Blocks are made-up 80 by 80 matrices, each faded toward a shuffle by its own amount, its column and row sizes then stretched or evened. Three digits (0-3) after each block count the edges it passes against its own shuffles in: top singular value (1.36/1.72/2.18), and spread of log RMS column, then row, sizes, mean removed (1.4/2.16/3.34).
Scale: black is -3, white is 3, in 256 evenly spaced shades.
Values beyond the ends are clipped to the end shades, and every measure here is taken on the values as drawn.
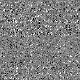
0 1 2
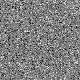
1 0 0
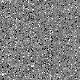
0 2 0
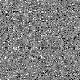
2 0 1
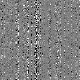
2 3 0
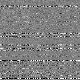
3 0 3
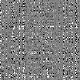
2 3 2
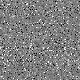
2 0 1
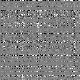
2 2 3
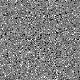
2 1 1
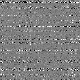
2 1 3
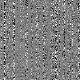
1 3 0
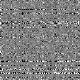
1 2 3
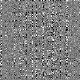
2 3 2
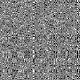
3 2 1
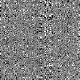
2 2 1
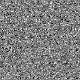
0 0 2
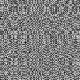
3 0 1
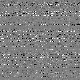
1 0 3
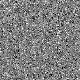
1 1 0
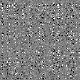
0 2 2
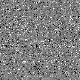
0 0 2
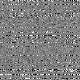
3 1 3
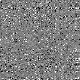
2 1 2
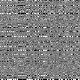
3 1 3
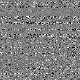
1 1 3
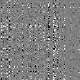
2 3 2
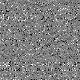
2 0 2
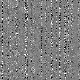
1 3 0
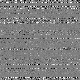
2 0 3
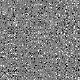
2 2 0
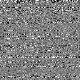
1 0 3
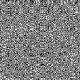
3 1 0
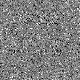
1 0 1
